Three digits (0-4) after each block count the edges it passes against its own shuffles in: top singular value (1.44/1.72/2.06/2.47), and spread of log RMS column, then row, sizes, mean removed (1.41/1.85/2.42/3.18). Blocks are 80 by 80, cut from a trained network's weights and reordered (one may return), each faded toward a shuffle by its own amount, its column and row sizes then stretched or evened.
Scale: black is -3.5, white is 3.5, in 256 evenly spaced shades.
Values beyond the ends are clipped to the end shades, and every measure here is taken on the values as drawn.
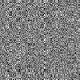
4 2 1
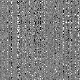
2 4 1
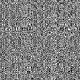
3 1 1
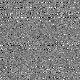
1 0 3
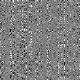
2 4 1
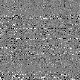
0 1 4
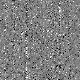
1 2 0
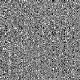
2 2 1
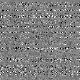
1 2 4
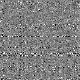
2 1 3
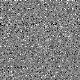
0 0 2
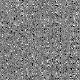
1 3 0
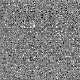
1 2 0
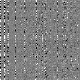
3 4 0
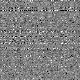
3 1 3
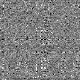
2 2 1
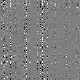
3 4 1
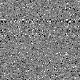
2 0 2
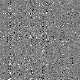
0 3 2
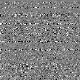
1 1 4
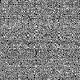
2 1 0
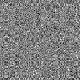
4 1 0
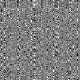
4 4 0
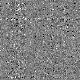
0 2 2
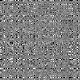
4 3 4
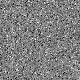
0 0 0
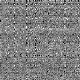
3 3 1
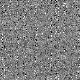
0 3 0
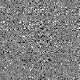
1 2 3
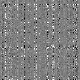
3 4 2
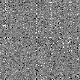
2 2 1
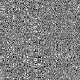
2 2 1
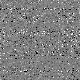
0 1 3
